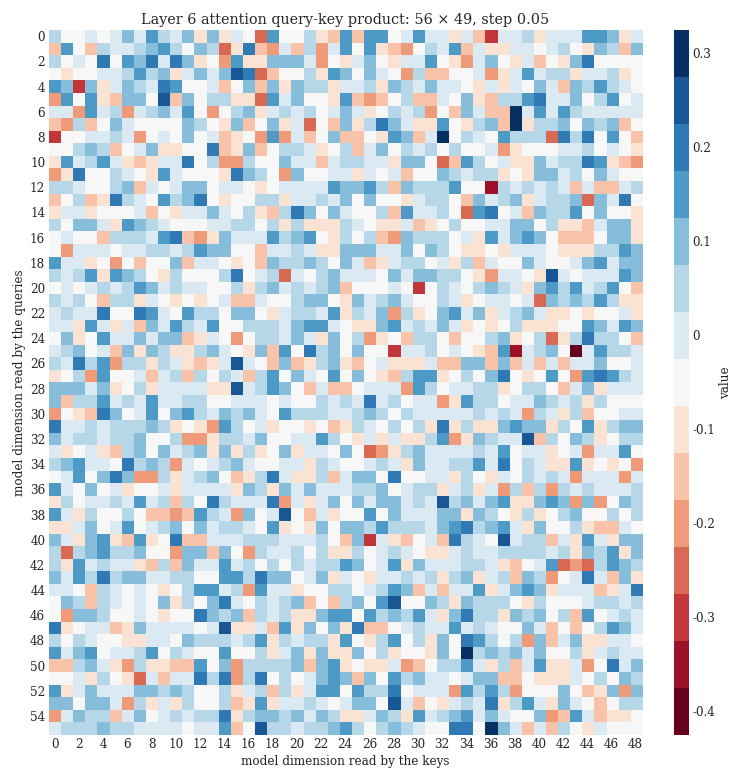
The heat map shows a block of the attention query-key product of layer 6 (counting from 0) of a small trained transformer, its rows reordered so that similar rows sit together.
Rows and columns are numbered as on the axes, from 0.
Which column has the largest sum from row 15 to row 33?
47
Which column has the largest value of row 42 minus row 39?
46
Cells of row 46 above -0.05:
32
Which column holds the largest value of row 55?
36
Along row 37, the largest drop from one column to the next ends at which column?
19
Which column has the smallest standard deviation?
31
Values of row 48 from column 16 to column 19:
0.05 0.15 -0.1 0.05
